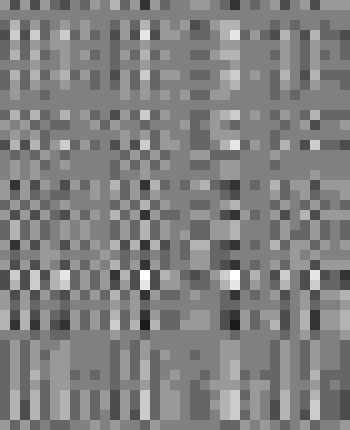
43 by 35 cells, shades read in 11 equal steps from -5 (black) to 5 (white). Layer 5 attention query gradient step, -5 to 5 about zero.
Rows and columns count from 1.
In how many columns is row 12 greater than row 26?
14
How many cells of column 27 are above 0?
3
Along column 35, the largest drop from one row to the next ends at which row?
28
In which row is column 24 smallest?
33
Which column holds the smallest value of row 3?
20
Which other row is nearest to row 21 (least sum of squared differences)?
23
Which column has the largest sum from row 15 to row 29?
32
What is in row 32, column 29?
-2
